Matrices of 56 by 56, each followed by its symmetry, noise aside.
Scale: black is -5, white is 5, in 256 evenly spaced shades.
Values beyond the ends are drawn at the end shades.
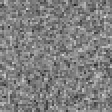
antisymmetric.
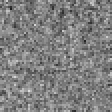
antisymmetric.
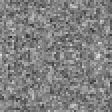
mirrored top to bottom.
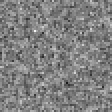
mirrored top to bottom.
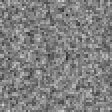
mirrored top to bottom.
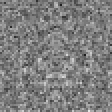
mirrored left to right.
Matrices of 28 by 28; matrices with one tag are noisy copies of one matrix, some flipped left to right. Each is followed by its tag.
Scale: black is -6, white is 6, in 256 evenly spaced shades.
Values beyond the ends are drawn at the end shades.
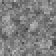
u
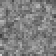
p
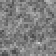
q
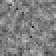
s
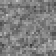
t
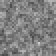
q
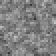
s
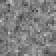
s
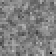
u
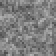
t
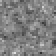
u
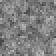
u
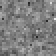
q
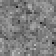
u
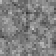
u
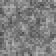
u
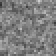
t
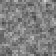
s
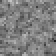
s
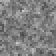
q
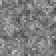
u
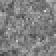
q
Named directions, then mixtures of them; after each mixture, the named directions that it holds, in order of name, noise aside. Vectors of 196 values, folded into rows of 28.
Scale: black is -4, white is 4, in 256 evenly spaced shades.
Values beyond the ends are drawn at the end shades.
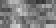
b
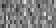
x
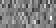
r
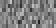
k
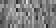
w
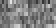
b, r.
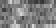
b, k.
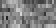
b, x.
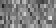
b, r, x.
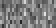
x.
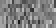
k, w, x.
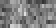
b, x.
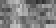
b.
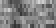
b.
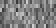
k, w.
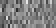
k, w, x.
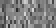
w, x.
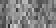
b, w, x.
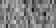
b, r, x.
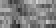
b.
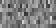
b, k, r.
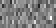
k, r, x.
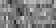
b, k, x.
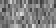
b, k, w.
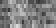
b, w.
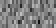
k.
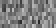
k, x.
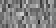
k, r, w.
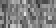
b, x.
